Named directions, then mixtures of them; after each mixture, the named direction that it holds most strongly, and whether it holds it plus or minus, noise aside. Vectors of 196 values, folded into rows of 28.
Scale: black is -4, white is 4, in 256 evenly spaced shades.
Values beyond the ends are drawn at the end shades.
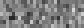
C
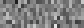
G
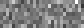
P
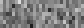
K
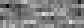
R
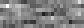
R, minus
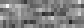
R, minus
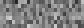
G, plus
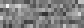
R, minus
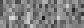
C, minus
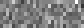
P, plus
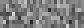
C, minus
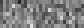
K, minus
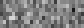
C, minus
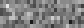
C, minus
